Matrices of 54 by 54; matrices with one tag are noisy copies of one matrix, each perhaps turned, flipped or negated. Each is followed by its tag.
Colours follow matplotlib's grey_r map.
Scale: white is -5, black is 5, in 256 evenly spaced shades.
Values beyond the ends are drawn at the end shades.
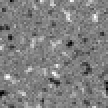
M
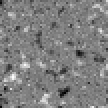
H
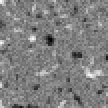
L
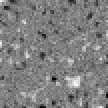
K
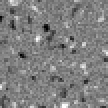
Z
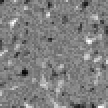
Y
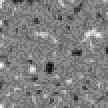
L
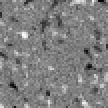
Y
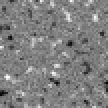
M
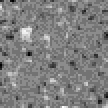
K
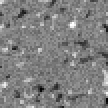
Y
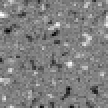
M
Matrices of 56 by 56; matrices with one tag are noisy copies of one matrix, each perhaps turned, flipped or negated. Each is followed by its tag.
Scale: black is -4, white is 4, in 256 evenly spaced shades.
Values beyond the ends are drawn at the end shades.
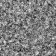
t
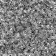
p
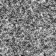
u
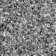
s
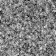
u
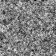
s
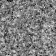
t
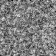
t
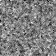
s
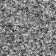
t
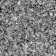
t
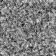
p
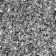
u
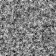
t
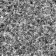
s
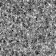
t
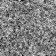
u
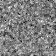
s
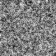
s
